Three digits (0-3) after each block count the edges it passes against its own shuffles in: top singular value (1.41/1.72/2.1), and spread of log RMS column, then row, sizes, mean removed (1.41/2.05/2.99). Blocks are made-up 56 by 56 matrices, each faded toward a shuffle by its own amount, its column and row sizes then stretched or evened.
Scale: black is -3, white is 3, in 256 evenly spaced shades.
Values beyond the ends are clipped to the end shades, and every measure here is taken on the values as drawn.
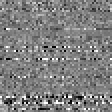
2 0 3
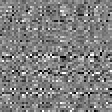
3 0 3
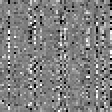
3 3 0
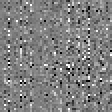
0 3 1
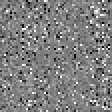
1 2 0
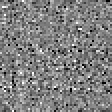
0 0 1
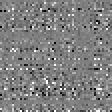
0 2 3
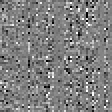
0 3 1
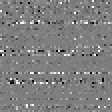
1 0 3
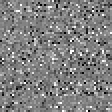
0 0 2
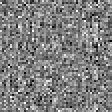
2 1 0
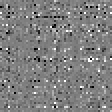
1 2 2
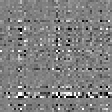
3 2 3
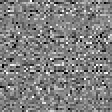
3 0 2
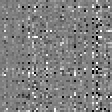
1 3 2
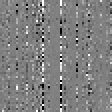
3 3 0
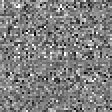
1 0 2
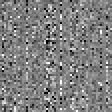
0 3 1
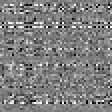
3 1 3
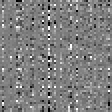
2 3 2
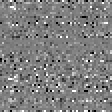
1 1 3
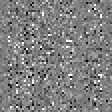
0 2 0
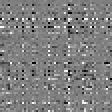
3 2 3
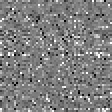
2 0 1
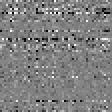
2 2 3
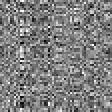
3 2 0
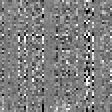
3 3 1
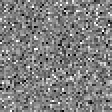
0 0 0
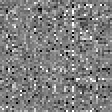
2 2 1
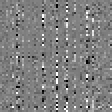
1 3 1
